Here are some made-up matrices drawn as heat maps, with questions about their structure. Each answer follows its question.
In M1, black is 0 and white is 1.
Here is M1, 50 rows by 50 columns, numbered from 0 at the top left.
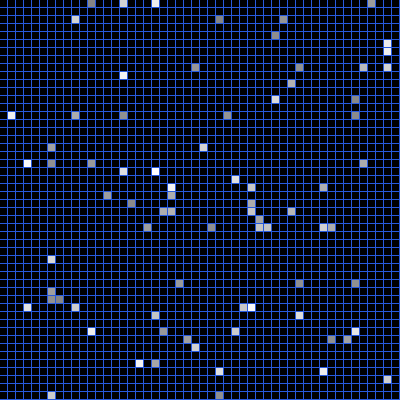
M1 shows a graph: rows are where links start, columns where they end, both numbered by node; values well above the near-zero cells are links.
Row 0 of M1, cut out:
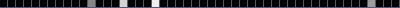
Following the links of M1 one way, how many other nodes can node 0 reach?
9
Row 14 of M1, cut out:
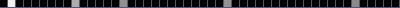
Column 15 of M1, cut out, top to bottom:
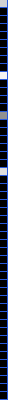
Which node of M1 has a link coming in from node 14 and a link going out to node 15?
node 9
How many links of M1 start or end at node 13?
1
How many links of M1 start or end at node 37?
5
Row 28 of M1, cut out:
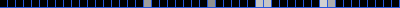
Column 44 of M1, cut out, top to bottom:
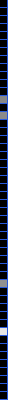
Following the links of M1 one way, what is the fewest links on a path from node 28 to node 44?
2
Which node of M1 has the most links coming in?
node 6
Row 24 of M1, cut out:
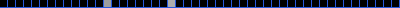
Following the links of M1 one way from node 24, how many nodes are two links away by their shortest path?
2
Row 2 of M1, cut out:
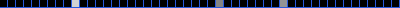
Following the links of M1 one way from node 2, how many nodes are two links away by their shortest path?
5
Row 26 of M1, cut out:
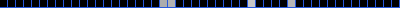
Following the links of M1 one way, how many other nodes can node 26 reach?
12
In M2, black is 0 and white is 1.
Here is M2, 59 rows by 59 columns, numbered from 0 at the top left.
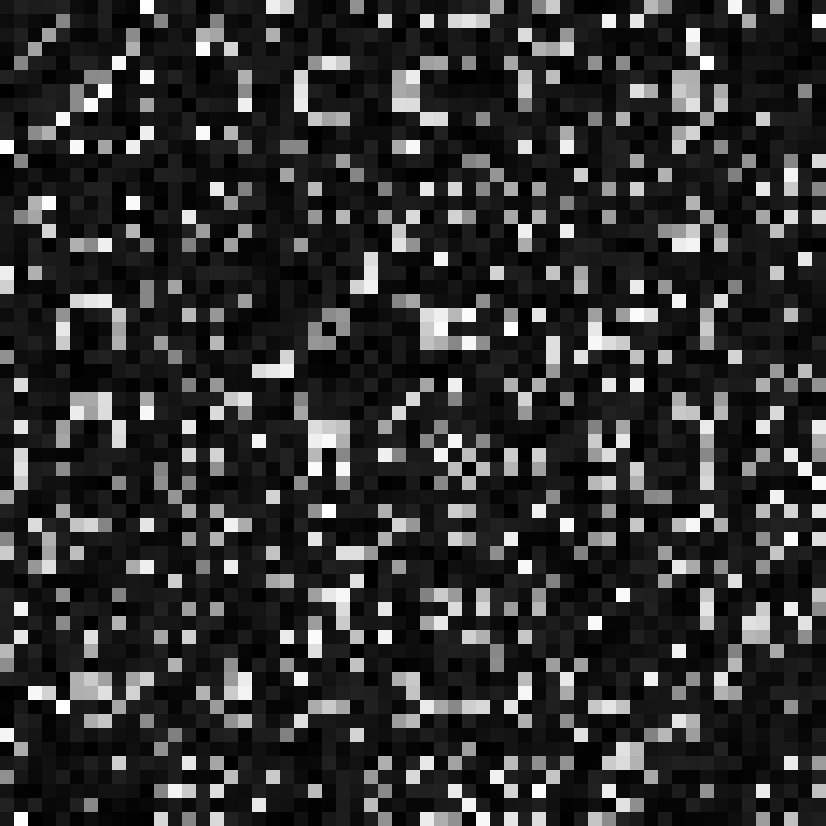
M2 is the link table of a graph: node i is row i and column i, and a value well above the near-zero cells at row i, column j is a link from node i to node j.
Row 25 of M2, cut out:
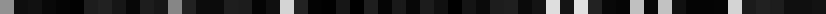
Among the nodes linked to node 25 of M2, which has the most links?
node 45
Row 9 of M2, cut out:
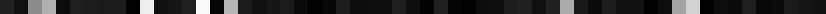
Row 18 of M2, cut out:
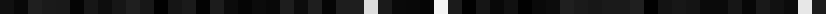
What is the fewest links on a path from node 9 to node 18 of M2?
4
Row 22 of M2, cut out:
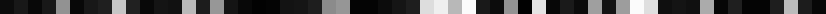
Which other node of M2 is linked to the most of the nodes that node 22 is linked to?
node 50
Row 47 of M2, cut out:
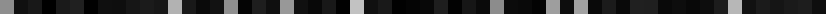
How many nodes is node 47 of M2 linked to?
9
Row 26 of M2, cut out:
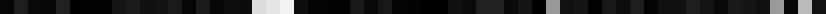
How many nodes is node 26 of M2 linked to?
6
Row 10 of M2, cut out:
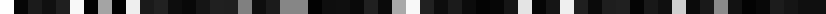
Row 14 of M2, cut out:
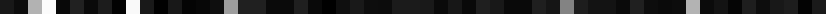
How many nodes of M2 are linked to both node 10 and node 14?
2
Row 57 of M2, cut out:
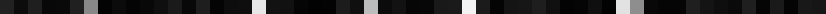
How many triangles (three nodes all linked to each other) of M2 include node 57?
3
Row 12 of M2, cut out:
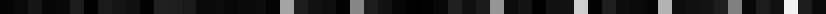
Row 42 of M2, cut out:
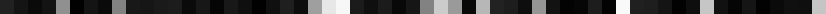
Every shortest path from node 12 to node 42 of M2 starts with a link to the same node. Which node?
node 56
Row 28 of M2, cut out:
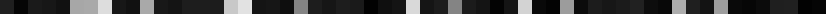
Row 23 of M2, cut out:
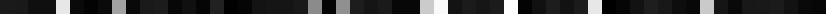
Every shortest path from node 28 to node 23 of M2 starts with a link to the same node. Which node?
node 32
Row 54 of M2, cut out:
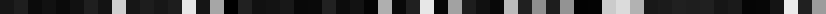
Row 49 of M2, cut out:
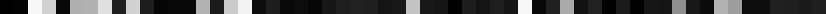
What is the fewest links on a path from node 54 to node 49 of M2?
2
